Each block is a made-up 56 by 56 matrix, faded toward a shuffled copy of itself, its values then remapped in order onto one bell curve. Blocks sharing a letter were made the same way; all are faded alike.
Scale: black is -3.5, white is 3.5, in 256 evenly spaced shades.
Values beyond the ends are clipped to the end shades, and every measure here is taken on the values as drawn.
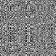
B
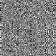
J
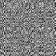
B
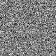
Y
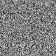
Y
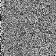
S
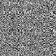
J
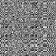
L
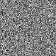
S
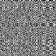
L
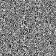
S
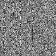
S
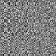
B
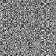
J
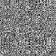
J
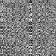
B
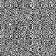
B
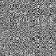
B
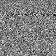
Y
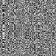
B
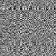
L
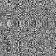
J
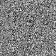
S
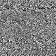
Y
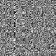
J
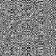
B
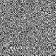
J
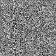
S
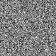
Y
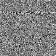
Y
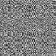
B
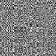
B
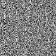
S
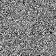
Y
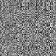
B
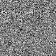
Y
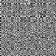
L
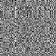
B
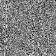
S
